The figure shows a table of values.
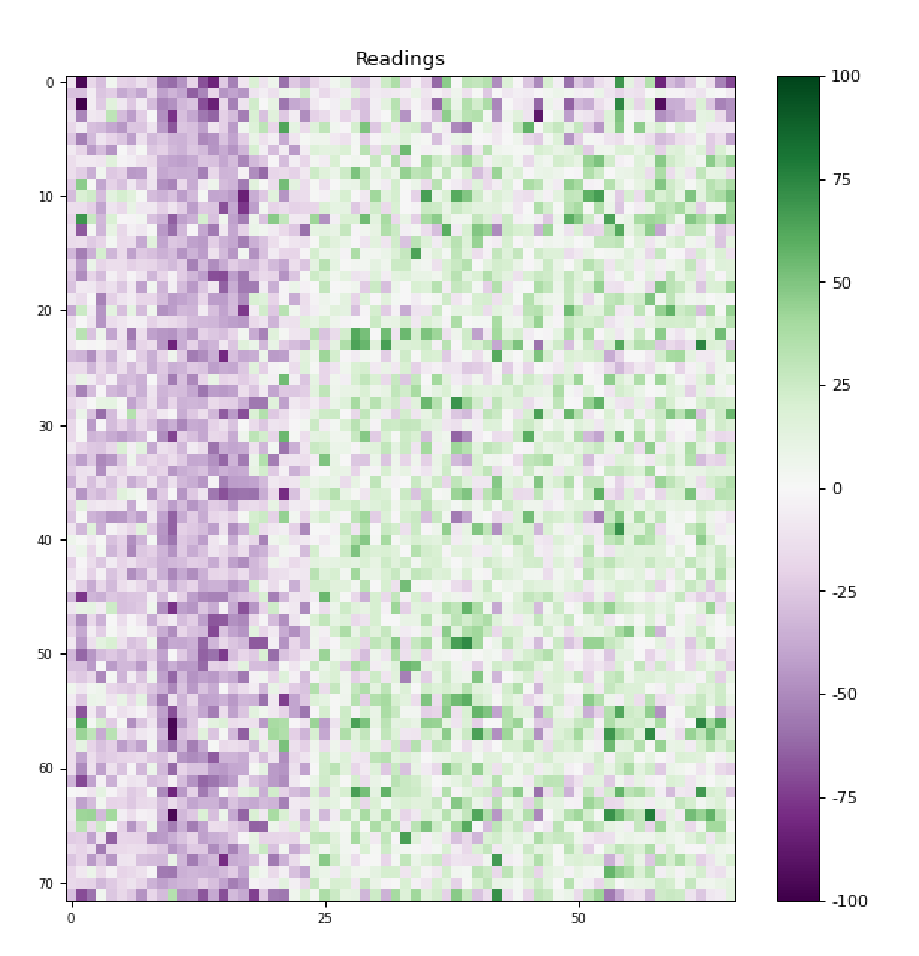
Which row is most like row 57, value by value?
64
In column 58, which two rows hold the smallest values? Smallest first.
2, 0
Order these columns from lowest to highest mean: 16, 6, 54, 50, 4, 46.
16, 6, 4, 46, 50, 54
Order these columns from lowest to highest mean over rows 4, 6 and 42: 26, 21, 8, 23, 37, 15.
15, 8, 23, 37, 26, 21
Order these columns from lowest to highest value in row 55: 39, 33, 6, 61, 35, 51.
51, 35, 6, 33, 39, 61
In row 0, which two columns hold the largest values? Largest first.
54, 37
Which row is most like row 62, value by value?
23
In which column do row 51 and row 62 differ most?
46
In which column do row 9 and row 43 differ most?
21
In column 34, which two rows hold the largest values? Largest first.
15, 51
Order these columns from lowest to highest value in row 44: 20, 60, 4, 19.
4, 20, 19, 60
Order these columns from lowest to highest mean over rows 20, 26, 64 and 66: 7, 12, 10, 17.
10, 17, 12, 7
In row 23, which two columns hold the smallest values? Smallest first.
10, 46
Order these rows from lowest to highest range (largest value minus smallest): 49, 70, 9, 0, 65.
70, 9, 65, 49, 0
